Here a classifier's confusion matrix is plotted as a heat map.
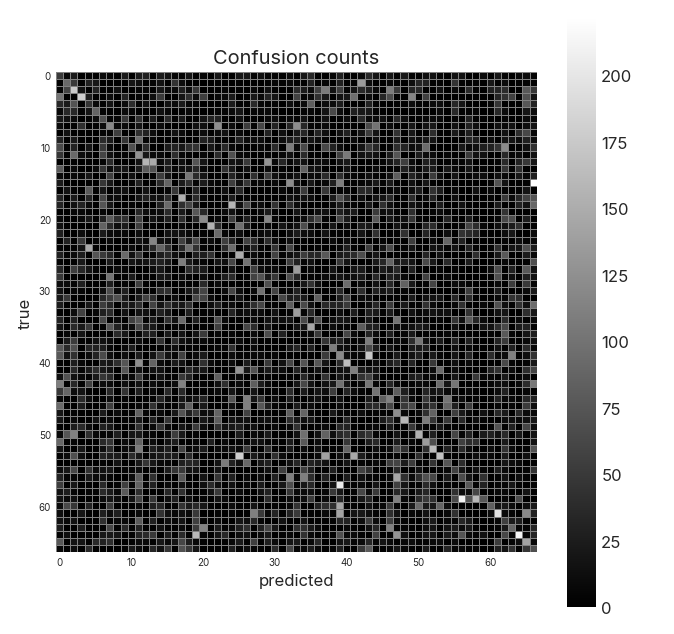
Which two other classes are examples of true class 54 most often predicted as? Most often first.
23, 26
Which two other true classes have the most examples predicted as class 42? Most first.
1, 35
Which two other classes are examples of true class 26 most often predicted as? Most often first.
17, 46
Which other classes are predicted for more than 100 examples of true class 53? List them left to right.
25, 37, 41
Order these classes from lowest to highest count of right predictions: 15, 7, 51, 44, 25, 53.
15, 44, 7, 51, 25, 53
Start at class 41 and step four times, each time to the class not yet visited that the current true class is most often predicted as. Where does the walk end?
40
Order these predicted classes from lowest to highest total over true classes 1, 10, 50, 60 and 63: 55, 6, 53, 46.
6, 53, 55, 46
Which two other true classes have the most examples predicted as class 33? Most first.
27, 7
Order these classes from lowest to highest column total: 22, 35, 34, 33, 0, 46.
35, 22, 33, 46, 34, 0
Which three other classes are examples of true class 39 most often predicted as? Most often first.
43, 63, 0
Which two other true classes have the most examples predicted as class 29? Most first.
12, 20
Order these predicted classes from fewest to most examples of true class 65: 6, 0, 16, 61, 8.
8, 16, 6, 61, 0
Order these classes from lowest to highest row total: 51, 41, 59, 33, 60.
33, 51, 41, 60, 59
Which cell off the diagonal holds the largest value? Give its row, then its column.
15, 66
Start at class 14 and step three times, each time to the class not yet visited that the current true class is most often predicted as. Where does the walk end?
4
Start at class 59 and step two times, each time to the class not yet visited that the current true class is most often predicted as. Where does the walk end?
47
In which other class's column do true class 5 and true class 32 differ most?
66
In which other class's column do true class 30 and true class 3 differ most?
49
